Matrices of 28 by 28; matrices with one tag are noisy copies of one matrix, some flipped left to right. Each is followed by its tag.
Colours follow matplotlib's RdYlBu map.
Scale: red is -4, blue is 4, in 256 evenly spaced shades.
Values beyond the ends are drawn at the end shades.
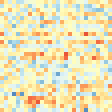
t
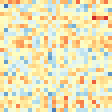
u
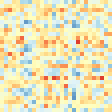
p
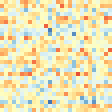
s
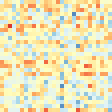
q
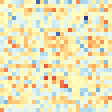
p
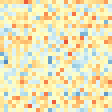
u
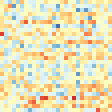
t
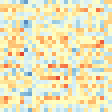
p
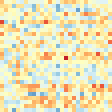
t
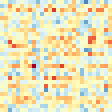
p
